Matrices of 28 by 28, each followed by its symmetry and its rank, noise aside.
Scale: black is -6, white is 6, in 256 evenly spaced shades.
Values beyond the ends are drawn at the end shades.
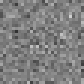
no symmetry, rank six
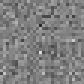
no symmetry, rank seven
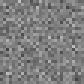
no symmetry, rank seven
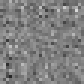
antisymmetric, rank six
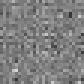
antisymmetric, rank six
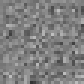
no symmetry, rank five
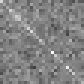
symmetric, rank seven
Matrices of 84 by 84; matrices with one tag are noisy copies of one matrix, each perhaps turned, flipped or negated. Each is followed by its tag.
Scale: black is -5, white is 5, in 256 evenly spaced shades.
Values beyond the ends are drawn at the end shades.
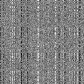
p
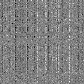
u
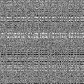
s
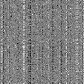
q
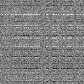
u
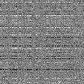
u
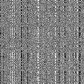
p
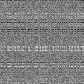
s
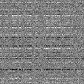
u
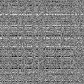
u
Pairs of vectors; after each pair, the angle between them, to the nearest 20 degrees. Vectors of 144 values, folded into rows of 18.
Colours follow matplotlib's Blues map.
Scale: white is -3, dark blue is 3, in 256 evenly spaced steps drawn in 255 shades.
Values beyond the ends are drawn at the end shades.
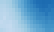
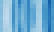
60 degrees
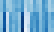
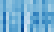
20 degrees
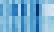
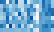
120 degrees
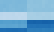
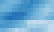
140 degrees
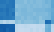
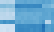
160 degrees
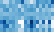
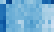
60 degrees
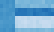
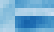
160 degrees
